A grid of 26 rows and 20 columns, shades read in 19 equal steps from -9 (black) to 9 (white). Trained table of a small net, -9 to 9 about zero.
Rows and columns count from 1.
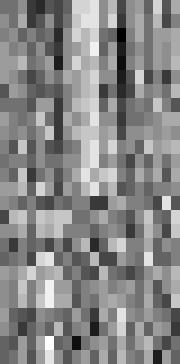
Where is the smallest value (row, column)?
3, 14
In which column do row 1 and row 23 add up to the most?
9
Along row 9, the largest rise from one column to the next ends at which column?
8
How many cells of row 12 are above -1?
12
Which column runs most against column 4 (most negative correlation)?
10
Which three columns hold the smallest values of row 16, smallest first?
1, 15, 19
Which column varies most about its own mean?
11
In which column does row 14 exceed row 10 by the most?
5
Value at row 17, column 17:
4
